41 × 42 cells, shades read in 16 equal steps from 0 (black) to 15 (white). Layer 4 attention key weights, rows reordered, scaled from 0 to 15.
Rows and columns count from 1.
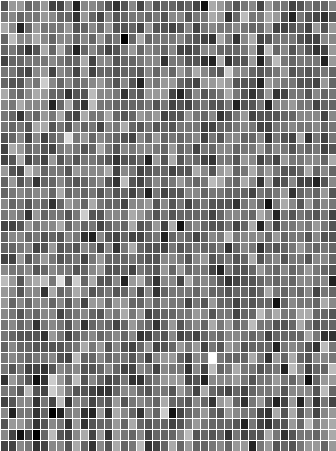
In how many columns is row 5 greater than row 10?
17
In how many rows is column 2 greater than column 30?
20
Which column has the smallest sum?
33
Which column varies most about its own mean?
27
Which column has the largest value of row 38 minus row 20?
35
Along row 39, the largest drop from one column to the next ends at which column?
11
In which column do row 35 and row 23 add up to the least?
5
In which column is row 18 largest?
8
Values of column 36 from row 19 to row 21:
10 7 7
